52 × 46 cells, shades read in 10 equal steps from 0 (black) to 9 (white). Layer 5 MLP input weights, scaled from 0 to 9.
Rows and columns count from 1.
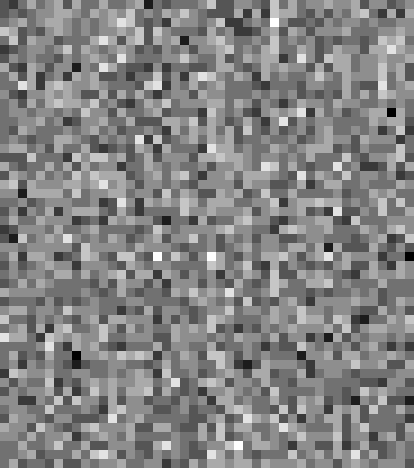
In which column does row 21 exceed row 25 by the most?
12
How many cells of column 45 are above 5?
17
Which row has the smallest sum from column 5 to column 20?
41
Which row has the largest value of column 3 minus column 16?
10
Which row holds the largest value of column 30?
19
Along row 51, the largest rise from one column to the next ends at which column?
24
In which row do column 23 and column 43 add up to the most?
9
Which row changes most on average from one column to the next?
29
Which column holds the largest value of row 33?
26
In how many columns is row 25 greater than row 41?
20
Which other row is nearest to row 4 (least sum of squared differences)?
16
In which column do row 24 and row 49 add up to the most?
38
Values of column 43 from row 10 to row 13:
8 7 5 6
